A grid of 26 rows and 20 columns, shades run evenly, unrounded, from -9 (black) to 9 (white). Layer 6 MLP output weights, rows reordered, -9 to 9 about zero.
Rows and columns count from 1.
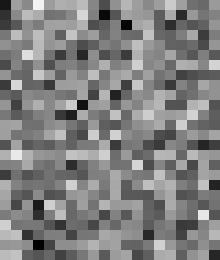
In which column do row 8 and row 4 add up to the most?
4
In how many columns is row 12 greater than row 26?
11
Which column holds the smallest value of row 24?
14
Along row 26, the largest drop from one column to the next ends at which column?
20
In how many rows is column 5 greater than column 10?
13
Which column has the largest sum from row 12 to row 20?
9
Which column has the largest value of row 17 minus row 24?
3
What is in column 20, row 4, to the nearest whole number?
0
